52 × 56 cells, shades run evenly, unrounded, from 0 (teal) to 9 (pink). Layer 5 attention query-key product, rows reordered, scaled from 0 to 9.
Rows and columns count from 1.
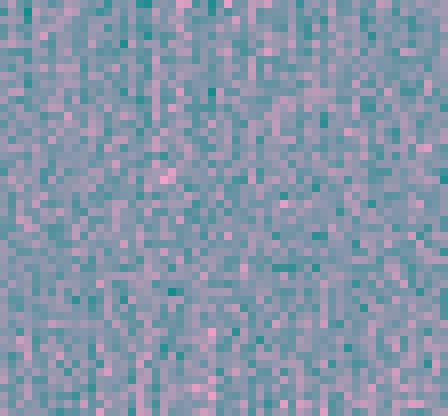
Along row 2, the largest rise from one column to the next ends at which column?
5
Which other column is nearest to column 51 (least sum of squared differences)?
9
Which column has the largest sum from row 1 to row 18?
23
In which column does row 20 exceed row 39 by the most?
46
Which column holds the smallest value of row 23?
56
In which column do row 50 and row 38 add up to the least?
10
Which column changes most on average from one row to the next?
27
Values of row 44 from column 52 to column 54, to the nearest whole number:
6 5 6
